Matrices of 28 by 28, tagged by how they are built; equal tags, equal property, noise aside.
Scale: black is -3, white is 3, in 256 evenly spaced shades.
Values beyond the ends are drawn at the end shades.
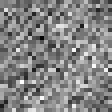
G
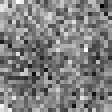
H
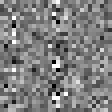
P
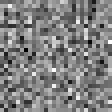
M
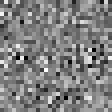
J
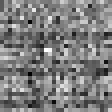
M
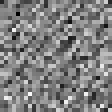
G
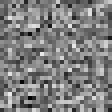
M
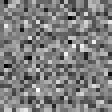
M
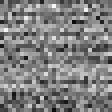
M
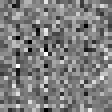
P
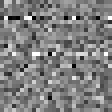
J
